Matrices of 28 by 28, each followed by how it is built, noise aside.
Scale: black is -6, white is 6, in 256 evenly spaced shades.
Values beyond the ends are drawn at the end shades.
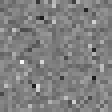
sparse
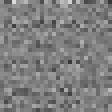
low rank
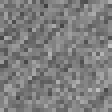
Hankel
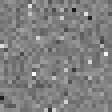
sparse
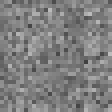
blocks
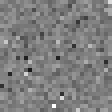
sparse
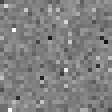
sparse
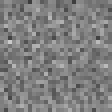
repeating columns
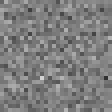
repeating columns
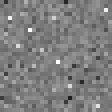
sparse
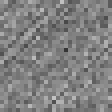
Hankel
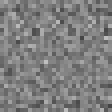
repeating columns
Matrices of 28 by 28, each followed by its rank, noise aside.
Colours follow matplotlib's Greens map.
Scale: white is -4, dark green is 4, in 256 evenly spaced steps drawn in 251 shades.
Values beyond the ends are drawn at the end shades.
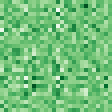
four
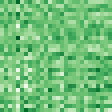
three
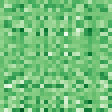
three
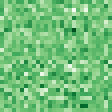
four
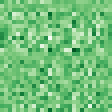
four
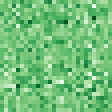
six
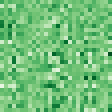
four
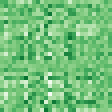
three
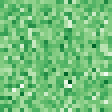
five
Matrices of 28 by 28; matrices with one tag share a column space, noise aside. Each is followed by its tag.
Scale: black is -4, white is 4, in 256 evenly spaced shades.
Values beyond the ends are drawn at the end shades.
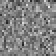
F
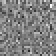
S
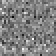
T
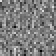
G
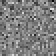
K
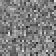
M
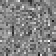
M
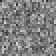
F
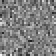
M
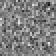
F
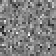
F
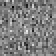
F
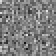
T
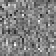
F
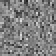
S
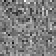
K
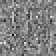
T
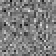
S
